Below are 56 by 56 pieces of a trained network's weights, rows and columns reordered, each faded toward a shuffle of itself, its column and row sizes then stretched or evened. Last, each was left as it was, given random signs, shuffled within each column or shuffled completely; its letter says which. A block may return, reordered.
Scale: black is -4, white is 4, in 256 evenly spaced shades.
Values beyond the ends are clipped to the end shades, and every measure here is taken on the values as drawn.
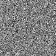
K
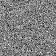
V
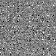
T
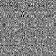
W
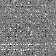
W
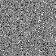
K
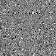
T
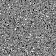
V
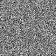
K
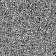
V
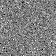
V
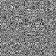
W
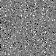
K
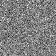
V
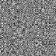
W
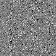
K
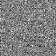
W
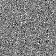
K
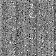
K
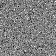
V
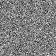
V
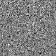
T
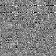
W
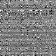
W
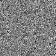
K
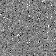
K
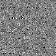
T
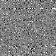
T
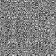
W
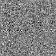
T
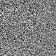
K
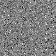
K
